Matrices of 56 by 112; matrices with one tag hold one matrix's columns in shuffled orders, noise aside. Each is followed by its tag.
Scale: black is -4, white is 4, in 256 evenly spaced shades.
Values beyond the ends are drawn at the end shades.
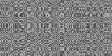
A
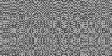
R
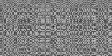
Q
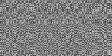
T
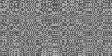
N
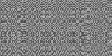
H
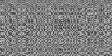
Q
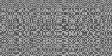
Q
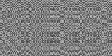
H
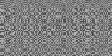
Q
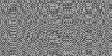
T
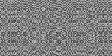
H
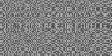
A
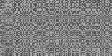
N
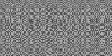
Q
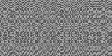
H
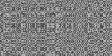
A
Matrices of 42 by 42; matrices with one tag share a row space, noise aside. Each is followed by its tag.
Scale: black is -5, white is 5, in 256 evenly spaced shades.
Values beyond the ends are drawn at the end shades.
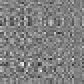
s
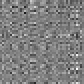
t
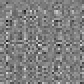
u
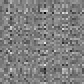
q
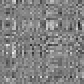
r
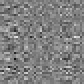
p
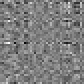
p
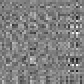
t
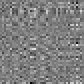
t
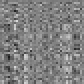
p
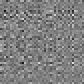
s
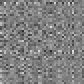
s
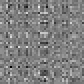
q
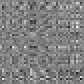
t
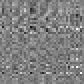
t
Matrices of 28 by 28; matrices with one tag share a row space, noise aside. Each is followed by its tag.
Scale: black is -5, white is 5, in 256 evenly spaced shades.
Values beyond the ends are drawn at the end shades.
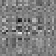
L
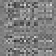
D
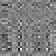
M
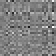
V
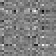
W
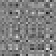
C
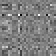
M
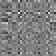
M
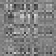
D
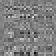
D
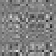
C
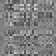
D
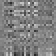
D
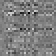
D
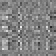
M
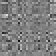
M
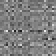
V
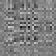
D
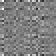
W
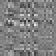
D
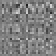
C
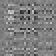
D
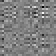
W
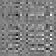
C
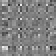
M
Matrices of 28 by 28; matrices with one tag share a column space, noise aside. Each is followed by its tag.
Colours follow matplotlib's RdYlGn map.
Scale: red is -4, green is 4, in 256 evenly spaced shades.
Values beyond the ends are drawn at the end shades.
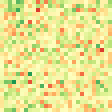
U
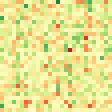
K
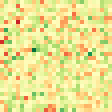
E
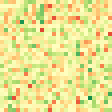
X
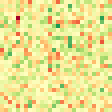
K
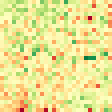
E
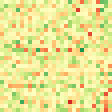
U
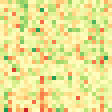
E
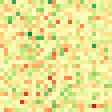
K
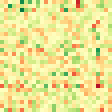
U
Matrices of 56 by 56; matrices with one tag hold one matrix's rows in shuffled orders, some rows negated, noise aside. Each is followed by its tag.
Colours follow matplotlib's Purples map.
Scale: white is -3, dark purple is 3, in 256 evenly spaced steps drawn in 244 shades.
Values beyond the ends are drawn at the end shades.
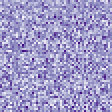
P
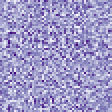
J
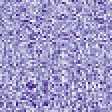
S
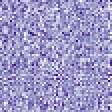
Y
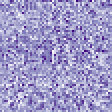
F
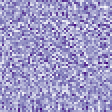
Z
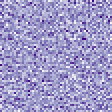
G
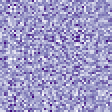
J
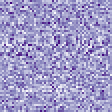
F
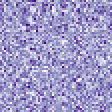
S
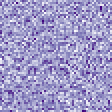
G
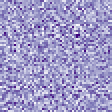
J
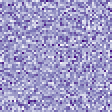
G
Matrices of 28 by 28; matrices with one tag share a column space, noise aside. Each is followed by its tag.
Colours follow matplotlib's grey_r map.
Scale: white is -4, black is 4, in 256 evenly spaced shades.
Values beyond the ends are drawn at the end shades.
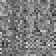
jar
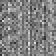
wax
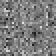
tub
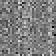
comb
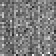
comb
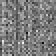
wax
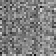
comb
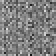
comb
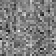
jar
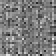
comb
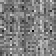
jar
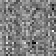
wax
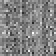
tub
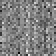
comb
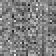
wax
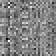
comb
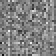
wax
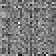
comb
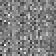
wax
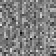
tub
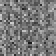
wax
